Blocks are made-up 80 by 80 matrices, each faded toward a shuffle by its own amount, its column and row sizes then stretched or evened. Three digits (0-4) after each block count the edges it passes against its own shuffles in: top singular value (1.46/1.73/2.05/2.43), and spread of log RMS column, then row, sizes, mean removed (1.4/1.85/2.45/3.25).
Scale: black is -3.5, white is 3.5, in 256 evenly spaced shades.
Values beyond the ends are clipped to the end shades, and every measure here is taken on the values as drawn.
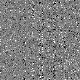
0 3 0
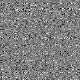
0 2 4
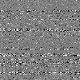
3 0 4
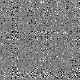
0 3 3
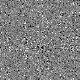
1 2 1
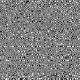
3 1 4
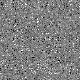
0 1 2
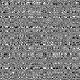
4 0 4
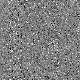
0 2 0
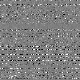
2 0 4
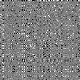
4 2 3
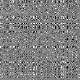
4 3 4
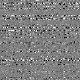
3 1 4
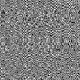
4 2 0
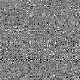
3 1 2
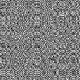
4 0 1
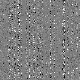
1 4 0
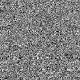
2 0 2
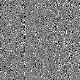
0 3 1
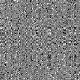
4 2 1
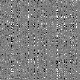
3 4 2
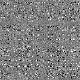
1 2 3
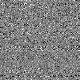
2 0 3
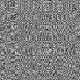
4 2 0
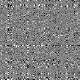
3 3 3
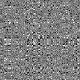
4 2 2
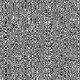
4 4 2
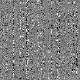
1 4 1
